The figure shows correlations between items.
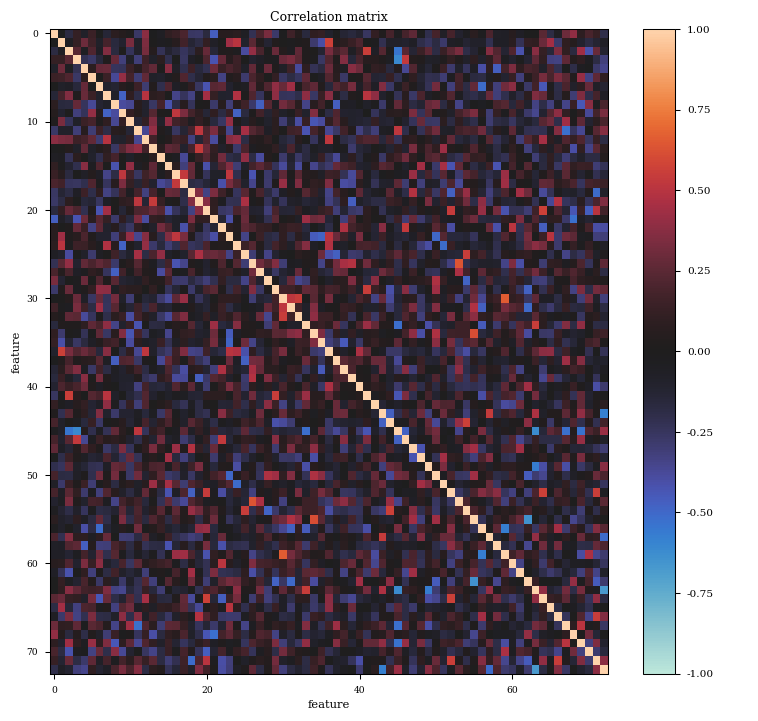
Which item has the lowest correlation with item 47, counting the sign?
48
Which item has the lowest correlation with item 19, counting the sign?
39
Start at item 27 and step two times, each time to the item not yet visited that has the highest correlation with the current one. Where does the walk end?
26
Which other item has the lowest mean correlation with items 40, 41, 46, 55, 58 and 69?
45
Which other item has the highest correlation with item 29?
41
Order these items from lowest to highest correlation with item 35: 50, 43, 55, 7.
43, 7, 55, 50
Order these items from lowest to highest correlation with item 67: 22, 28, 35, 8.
8, 35, 22, 28
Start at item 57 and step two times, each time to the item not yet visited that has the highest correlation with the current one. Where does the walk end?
63
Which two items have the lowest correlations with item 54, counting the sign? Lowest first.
28, 36
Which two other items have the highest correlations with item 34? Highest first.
55, 50
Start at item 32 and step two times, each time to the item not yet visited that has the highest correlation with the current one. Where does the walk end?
59
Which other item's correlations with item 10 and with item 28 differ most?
50
